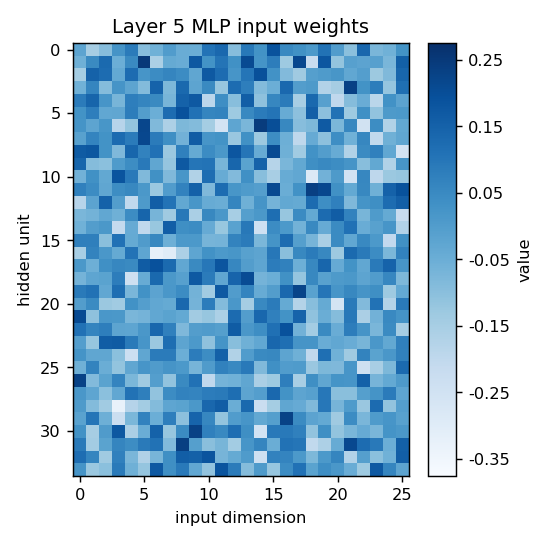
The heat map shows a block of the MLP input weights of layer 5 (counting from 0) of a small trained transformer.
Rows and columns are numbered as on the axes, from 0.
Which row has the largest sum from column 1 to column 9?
7
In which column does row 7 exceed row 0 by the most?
5
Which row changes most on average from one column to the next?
1
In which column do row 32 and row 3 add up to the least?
14
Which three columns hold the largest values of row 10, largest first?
3, 10, 4
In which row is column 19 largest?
11
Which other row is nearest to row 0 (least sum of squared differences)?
27
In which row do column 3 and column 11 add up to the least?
6
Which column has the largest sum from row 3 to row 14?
8
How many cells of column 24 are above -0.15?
30
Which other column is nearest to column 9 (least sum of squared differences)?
13
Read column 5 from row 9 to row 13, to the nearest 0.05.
0.1 -0.1 0 0 0.15
